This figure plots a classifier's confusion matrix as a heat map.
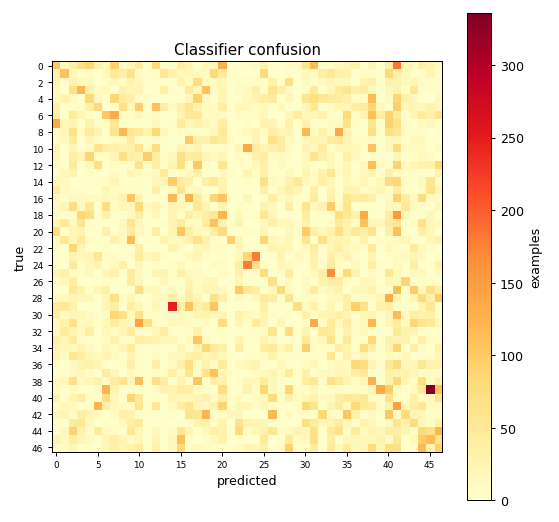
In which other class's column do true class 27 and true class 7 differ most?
0
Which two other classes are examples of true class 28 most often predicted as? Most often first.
40, 46
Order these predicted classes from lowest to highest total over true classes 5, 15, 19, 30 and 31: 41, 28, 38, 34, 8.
28, 34, 8, 38, 41
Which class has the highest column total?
41
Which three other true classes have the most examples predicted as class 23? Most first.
24, 10, 27
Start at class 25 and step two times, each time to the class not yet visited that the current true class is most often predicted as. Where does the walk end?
17
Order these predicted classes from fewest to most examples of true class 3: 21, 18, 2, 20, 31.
21, 20, 31, 2, 18
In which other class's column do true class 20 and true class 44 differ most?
46
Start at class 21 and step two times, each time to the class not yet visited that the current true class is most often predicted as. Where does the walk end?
16
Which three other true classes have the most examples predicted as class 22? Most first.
27, 44, 43
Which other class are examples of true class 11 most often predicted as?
4
